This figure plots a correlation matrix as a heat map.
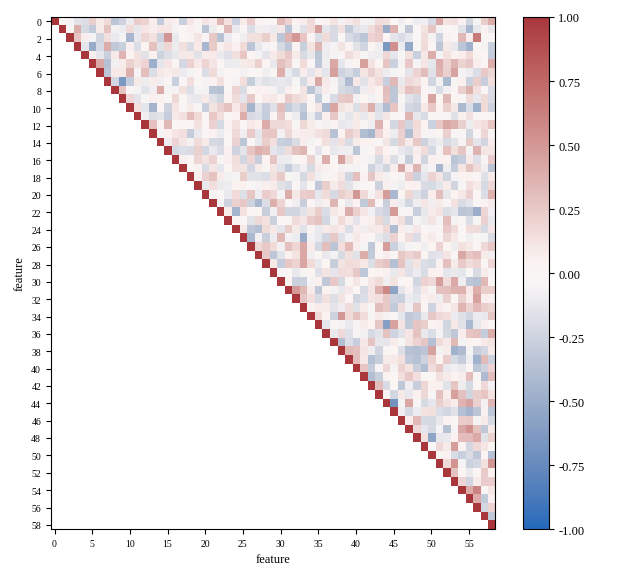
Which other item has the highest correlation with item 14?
8
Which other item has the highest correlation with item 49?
53
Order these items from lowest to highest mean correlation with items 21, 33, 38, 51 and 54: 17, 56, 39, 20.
17, 39, 56, 20
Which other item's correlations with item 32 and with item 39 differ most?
56
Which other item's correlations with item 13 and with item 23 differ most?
10
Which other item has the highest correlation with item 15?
2
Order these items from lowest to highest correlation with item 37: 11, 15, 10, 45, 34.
34, 15, 45, 11, 10
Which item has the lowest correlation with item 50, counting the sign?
48
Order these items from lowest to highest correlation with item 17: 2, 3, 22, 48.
22, 2, 3, 48
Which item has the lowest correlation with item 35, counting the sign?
44
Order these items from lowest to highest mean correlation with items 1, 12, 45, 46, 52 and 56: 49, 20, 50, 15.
20, 50, 49, 15
